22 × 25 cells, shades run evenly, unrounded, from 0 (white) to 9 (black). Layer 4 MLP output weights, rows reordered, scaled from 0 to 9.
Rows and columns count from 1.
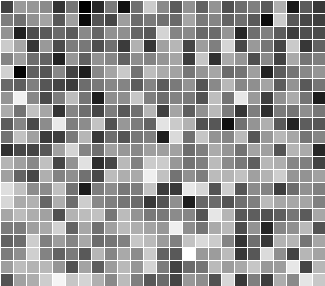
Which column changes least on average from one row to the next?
11
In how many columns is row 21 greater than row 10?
8
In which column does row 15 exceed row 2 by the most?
22
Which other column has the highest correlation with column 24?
5
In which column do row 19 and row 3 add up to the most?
19
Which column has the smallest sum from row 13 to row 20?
12
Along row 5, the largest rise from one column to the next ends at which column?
17
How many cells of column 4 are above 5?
8
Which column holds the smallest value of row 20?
15
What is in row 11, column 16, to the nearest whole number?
2
